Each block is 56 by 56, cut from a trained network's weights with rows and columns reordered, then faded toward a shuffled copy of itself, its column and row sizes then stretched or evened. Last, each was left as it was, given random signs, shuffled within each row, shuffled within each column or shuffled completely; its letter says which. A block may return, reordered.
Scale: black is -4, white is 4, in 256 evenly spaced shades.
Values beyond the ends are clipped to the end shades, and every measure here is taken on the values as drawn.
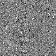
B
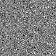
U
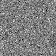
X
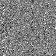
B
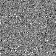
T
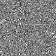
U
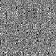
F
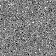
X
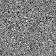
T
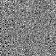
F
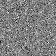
X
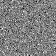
X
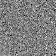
B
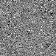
U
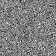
X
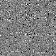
U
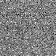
T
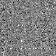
U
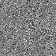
B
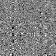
F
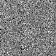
B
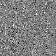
B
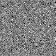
B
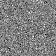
X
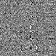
F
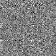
F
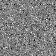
T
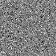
B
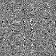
F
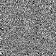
U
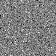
X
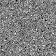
X
